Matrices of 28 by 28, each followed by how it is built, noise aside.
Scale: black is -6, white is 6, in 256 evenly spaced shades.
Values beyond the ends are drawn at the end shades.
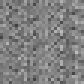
repeating rows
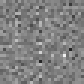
uneven columns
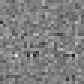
uneven rows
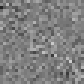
block diagonal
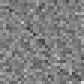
diagonal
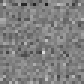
uneven rows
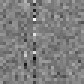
uneven columns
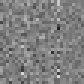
uneven columns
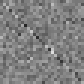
diagonal
